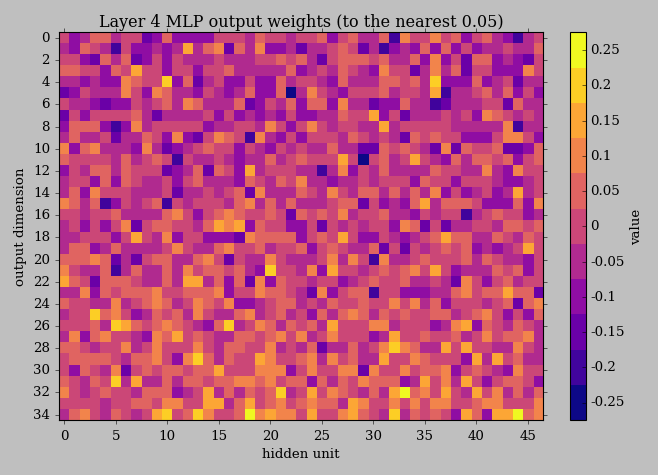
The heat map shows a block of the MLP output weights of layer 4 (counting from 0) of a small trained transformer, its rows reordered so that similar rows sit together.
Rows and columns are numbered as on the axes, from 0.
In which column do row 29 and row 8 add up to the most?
31
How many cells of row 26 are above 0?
20
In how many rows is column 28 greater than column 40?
17
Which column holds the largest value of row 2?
36
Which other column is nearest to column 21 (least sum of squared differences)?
40
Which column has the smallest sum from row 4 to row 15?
5
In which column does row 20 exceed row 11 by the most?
29
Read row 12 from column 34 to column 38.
-0.05 -0.05 0.05 0 0
